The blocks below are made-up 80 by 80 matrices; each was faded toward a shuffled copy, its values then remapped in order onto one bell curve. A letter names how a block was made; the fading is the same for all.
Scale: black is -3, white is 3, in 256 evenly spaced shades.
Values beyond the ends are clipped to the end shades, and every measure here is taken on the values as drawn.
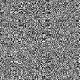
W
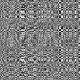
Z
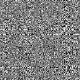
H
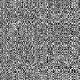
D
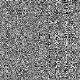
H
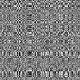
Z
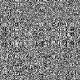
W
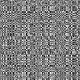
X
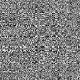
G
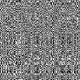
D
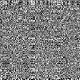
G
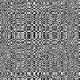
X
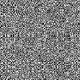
W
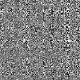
H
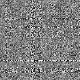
H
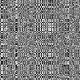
X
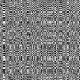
X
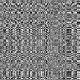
Z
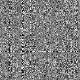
H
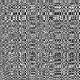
Z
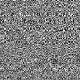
G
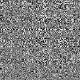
H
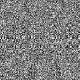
W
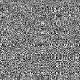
G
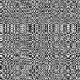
Z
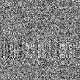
W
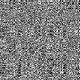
G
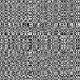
Z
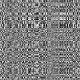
Z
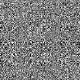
H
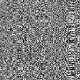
D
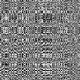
Z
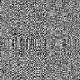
D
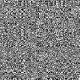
G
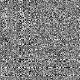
H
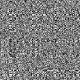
G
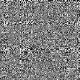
H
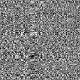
G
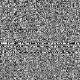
H
